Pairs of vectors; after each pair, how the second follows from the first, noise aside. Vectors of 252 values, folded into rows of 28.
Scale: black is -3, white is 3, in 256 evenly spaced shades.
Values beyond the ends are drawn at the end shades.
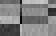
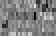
reversed, partly zeroed.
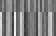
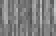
reversed, shrunk.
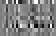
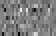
reversed, negated, partly zeroed.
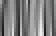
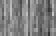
wrapped around, negated, shrunk.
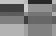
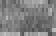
wrapped around, negated, shrunk.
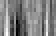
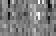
reversed, negated, partly zeroed.
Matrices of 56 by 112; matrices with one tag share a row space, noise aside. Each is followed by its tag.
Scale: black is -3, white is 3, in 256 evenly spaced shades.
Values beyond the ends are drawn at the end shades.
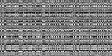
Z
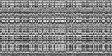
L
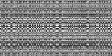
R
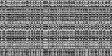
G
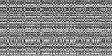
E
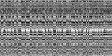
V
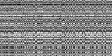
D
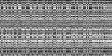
V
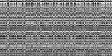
E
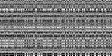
D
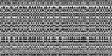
R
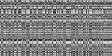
V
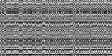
Z
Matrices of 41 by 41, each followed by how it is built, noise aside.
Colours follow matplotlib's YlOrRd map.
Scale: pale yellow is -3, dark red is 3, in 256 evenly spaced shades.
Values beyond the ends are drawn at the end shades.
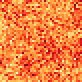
smooth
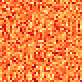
blocks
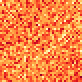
Hankel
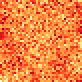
smooth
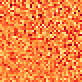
upper triangular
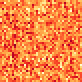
blocks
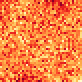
smooth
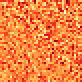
upper triangular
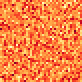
noise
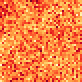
smooth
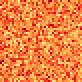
noise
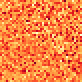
upper triangular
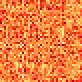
low rank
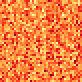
blocks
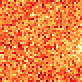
smooth
